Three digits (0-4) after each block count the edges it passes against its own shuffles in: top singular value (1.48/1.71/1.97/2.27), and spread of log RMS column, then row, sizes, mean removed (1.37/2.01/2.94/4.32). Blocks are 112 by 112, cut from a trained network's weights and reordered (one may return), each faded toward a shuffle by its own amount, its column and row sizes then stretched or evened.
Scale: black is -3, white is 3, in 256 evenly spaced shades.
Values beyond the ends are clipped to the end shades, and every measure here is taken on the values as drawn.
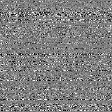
2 1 4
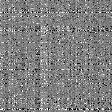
3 1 3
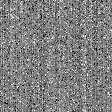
2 0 0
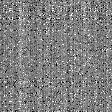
3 0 2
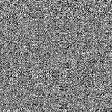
2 0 2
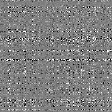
0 3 4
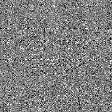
2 2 2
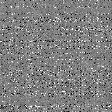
0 0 3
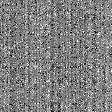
3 0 1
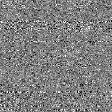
2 1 3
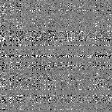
0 3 4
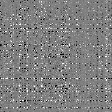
1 3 3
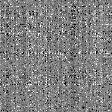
3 1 2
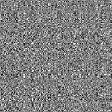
4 2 3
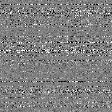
1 1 4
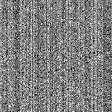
4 0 1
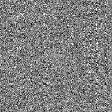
2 2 0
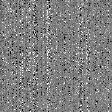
1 3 1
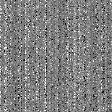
3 3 1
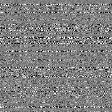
3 0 4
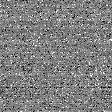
1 0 1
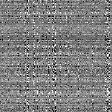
4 3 2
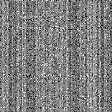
4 0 2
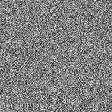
3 0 0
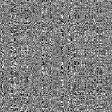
3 3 1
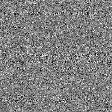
0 0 2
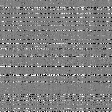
3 0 4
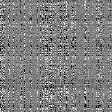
4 4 1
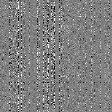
1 4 1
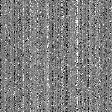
4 3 0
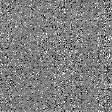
0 2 0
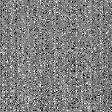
2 2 2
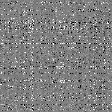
1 2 3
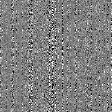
1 4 1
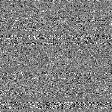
1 0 3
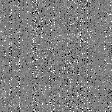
0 3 0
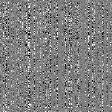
1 4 2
